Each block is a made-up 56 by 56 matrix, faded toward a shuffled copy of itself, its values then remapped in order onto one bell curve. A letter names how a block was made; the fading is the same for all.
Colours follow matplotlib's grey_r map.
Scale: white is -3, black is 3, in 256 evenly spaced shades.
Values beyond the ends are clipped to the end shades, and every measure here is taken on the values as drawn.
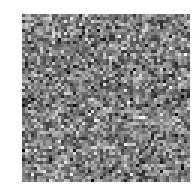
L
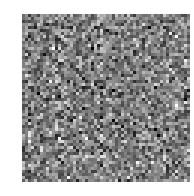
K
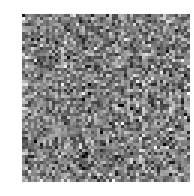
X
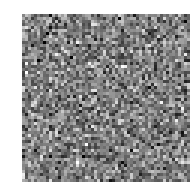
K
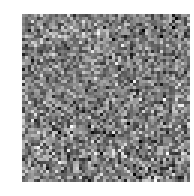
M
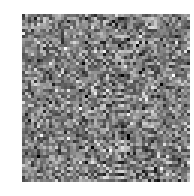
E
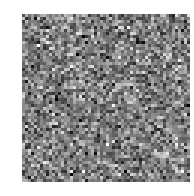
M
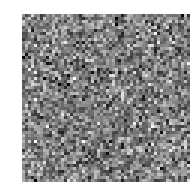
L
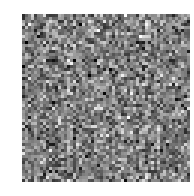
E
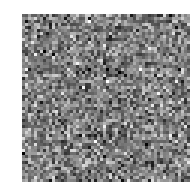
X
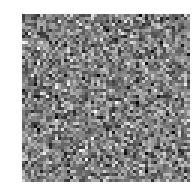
L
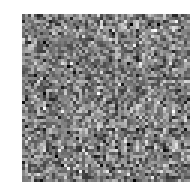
X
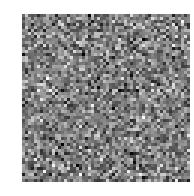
M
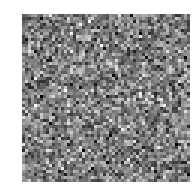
L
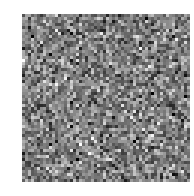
K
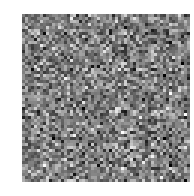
E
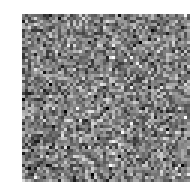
L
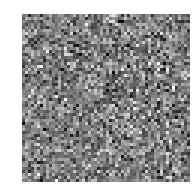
K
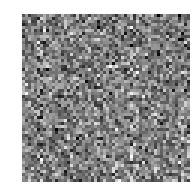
K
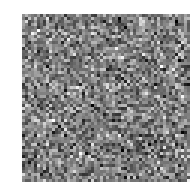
E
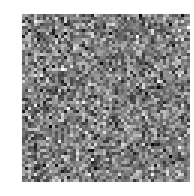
K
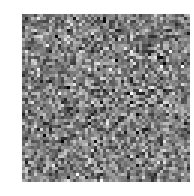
X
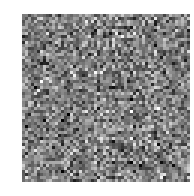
X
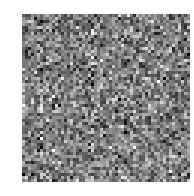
K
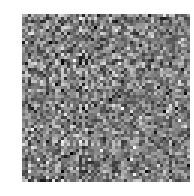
E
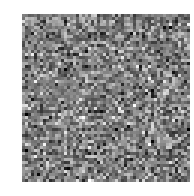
E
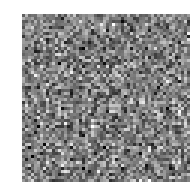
X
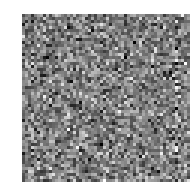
K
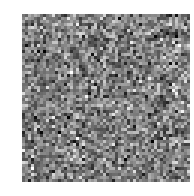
K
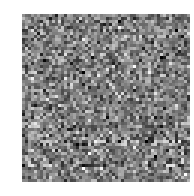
M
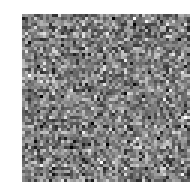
E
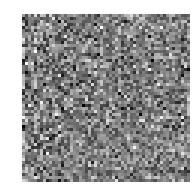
K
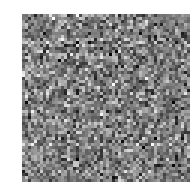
E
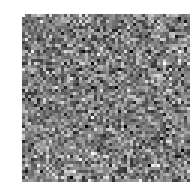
M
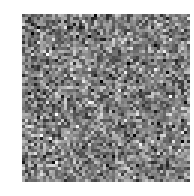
L
